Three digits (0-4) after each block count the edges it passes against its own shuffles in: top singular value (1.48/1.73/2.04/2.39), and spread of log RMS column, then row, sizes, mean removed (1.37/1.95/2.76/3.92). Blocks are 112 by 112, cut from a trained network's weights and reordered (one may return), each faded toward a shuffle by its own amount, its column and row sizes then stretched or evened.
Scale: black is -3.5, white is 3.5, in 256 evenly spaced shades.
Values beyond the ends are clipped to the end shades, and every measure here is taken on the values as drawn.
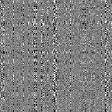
4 4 2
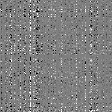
2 4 3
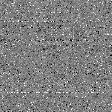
0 0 2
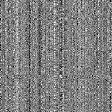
4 3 1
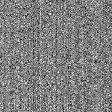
2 1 1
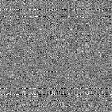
3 1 3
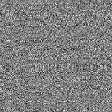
4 0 3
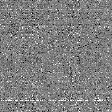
2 2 2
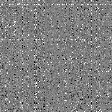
1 3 1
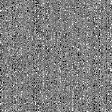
1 3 1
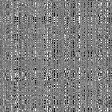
4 4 3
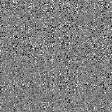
0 3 3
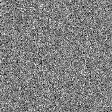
0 1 0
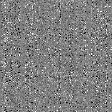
0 3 2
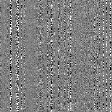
2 4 0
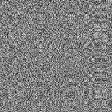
4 1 1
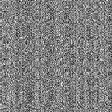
3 0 1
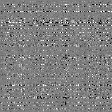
1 2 4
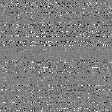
0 2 4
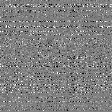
0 1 4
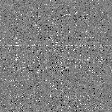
0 2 2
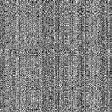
4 0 2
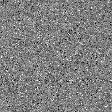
0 1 0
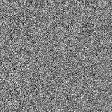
2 1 0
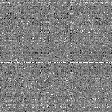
3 1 2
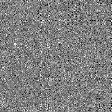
2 2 2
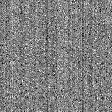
2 0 0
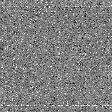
1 1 1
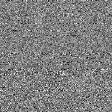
1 0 3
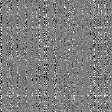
2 4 0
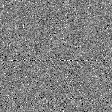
1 0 1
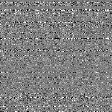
1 1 4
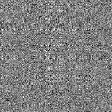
3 2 2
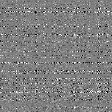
2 2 4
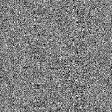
2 2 0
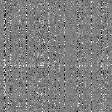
2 4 0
